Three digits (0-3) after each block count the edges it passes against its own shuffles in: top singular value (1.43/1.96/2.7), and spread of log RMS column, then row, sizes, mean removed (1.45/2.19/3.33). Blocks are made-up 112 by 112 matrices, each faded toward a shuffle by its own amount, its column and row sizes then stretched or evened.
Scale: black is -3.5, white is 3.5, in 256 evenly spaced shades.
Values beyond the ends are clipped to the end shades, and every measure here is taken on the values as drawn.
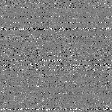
0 1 3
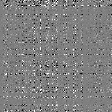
1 3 3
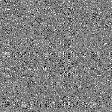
2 1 2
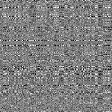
3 1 3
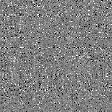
2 1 2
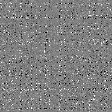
0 2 2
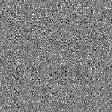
2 1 1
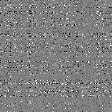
1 2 3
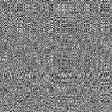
3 2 2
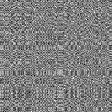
3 1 1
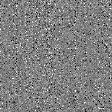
0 2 0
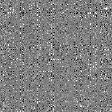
0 3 2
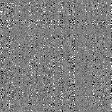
1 3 2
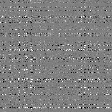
2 2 3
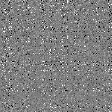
1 2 2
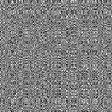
3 2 1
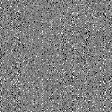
2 2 0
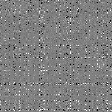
2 3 2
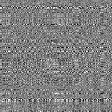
3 0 3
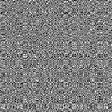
3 0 2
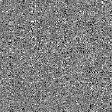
1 2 2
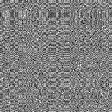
3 0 1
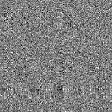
2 1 1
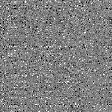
2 1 1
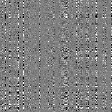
3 3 2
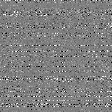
1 1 3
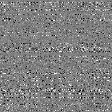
2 1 3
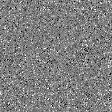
0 1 1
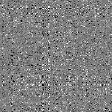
2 2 2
